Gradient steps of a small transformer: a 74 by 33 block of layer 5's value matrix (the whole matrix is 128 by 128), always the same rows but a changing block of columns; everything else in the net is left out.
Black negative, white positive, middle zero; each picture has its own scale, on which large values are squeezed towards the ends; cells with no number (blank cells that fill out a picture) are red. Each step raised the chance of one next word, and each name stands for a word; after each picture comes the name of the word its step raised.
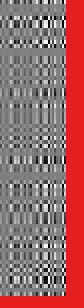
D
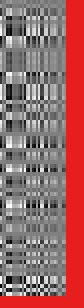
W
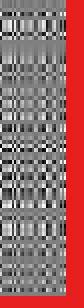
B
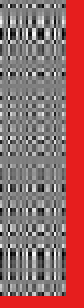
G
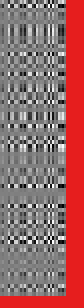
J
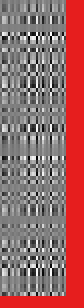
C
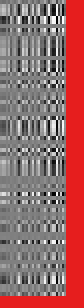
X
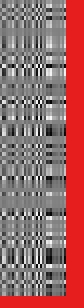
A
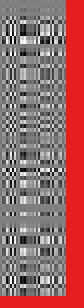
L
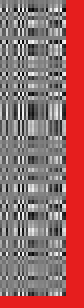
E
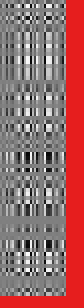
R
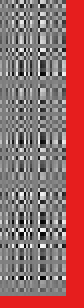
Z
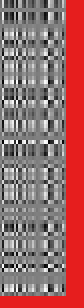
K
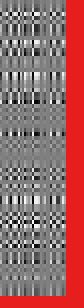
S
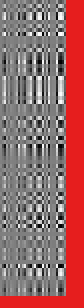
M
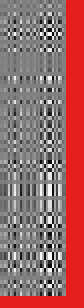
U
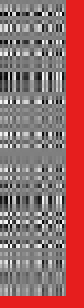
S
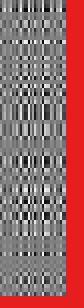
E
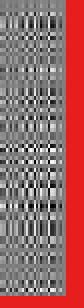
B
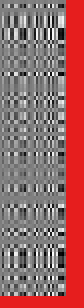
G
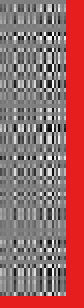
C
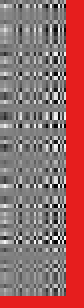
J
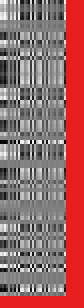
K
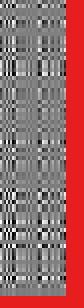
Z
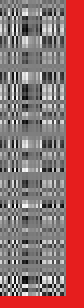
W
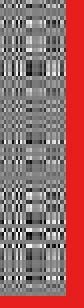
Z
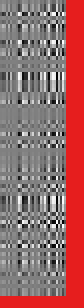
S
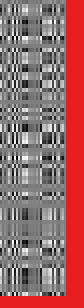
C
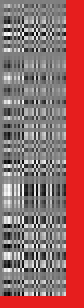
U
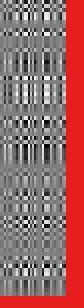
M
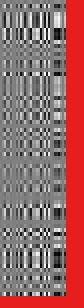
G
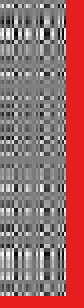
G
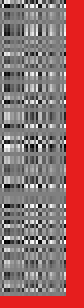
J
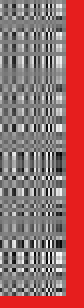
R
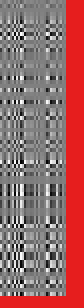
U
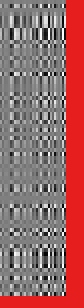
G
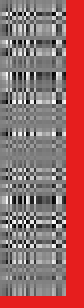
S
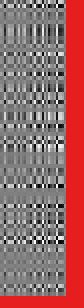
J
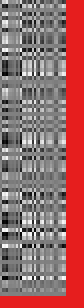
Z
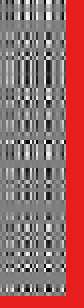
K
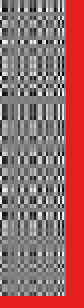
E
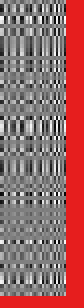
X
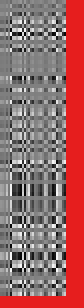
U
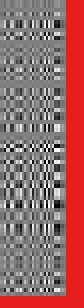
B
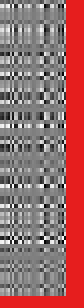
J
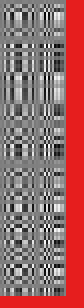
M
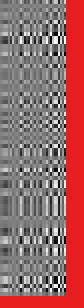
L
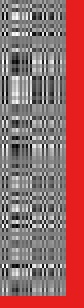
M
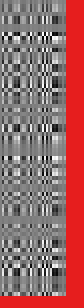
C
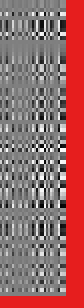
B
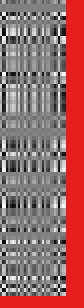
W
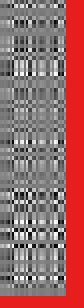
Z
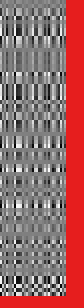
W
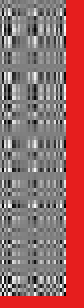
W
